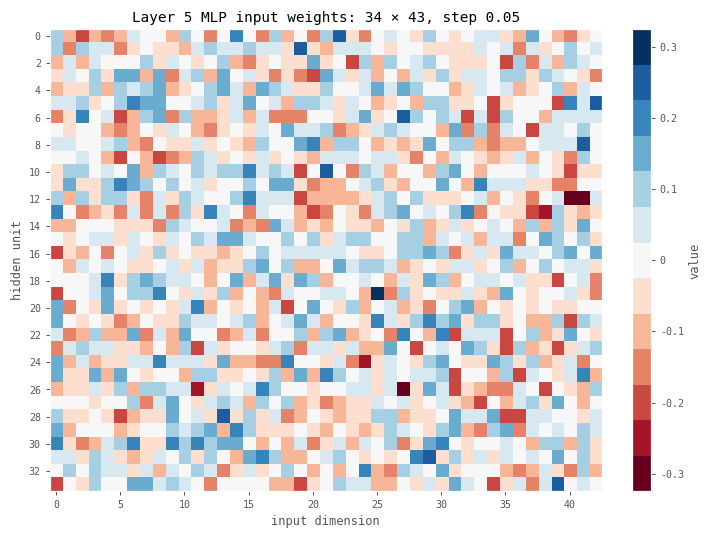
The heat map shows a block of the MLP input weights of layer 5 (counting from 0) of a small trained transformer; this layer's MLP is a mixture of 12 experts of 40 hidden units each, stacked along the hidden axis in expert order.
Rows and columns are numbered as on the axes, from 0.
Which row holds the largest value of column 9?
30
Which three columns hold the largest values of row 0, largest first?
22, 14, 37
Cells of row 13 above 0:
14
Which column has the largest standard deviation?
0
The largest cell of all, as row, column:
19, 25
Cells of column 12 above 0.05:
8
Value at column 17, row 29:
-0.05
